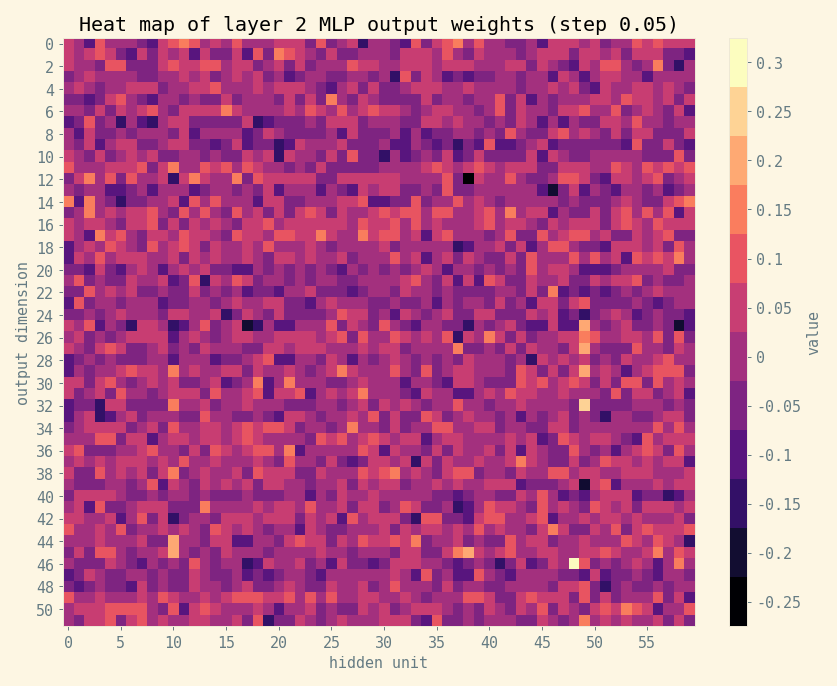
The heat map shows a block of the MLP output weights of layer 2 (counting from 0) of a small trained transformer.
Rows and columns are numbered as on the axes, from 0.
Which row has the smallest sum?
9
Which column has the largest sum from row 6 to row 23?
54
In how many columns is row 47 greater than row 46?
20
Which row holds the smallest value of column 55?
3
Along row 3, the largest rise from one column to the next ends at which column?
32
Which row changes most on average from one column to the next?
25
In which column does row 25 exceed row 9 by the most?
49
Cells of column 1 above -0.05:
34
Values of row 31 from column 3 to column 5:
0.05 -0.05 0.1
